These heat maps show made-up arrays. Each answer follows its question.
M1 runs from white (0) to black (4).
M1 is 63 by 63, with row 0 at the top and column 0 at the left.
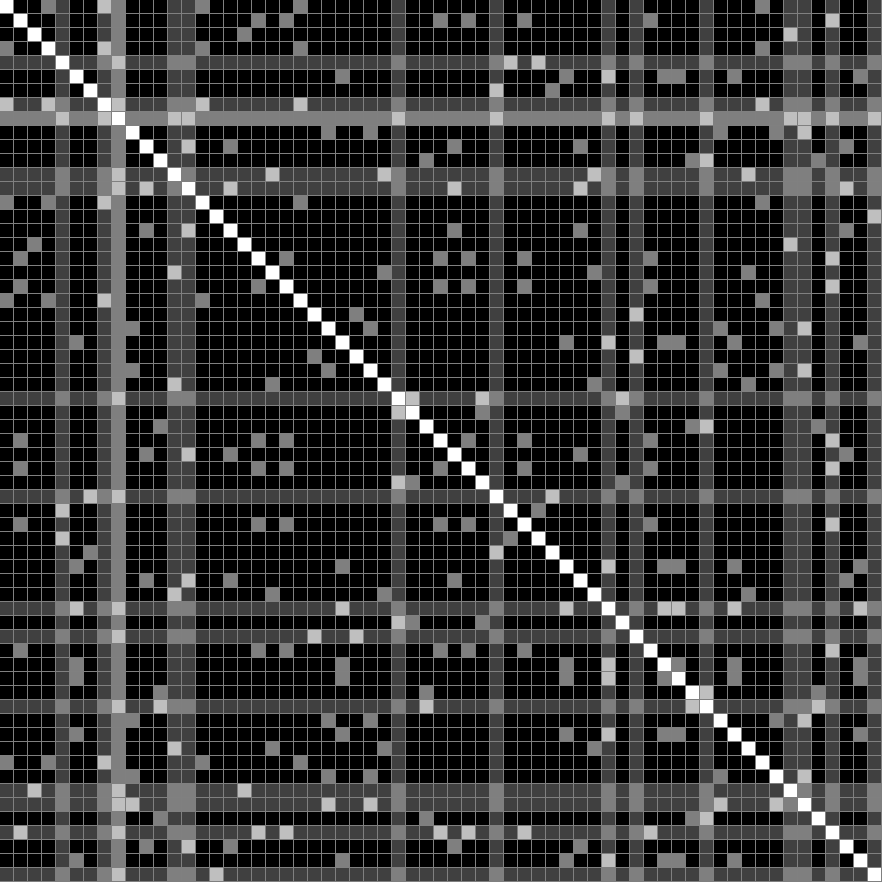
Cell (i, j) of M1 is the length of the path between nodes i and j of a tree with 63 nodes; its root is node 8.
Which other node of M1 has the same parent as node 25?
22
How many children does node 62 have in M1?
1
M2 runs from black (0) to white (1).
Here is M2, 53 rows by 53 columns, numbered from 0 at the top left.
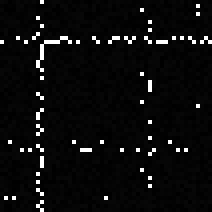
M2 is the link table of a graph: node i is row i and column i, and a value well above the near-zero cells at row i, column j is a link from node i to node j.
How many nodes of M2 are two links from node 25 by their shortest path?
3
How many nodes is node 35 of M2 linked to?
4
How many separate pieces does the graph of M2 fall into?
4
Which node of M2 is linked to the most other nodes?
node 10
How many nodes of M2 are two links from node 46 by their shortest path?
10
